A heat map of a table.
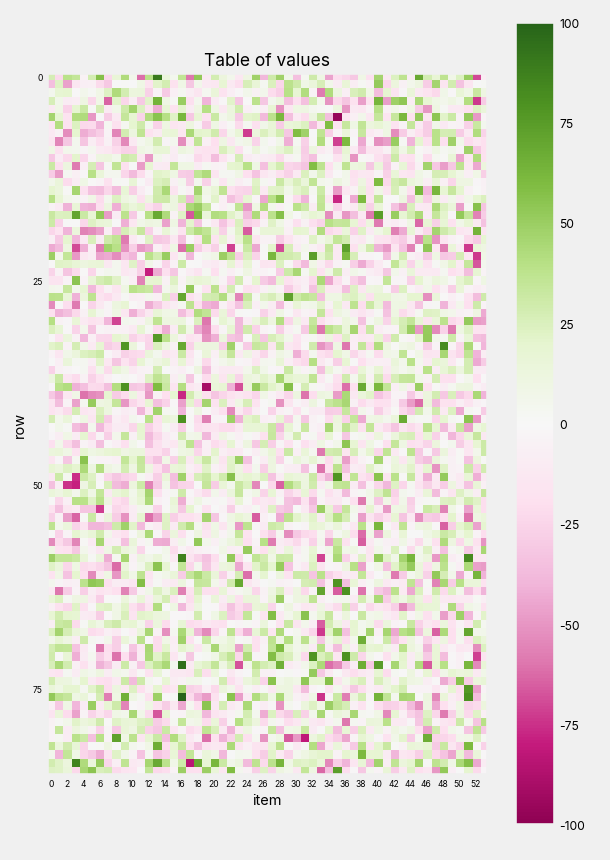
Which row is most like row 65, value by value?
41
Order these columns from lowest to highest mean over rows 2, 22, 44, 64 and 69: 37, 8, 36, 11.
8, 36, 37, 11
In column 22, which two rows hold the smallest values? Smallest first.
21, 41
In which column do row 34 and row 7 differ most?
30
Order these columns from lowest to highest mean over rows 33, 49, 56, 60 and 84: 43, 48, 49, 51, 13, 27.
27, 49, 43, 13, 51, 48
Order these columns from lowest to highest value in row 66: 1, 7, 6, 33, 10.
6, 10, 7, 33, 1
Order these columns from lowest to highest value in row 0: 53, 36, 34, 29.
34, 36, 53, 29
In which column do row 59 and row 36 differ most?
16
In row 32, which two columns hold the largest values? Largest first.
13, 46
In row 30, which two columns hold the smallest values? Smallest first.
8, 19
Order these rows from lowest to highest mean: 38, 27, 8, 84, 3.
8, 3, 38, 27, 84
